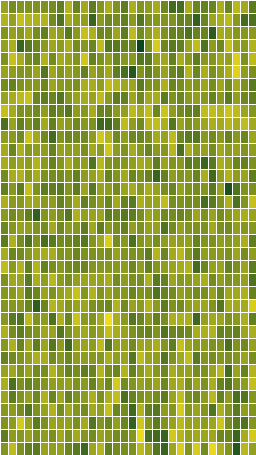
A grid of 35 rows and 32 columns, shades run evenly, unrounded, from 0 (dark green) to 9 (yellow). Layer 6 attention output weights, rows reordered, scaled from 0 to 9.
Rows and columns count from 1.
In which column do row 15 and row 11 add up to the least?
29
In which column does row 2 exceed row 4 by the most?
3
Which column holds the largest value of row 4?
20
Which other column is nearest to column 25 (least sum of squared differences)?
7
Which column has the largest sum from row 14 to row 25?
31
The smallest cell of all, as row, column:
4, 18
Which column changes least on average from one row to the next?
8
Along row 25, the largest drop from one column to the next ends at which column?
25
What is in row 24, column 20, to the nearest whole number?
5
